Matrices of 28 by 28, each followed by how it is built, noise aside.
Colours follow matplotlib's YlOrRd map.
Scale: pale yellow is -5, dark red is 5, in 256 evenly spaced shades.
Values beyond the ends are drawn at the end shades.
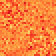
block diagonal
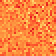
upper triangular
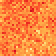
smooth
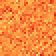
Hankel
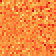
upper triangular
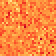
block diagonal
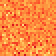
lower triangular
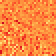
lower triangular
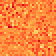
block diagonal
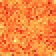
smooth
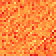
Hankel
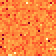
sparse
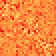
block diagonal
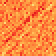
Hankel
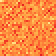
Hankel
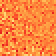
lower triangular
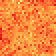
smooth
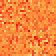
block diagonal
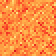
Hankel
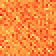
Toeplitz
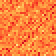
Hankel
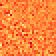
lower triangular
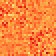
block diagonal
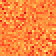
block diagonal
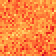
smooth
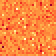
sparse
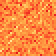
Hankel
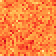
smooth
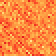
Toeplitz
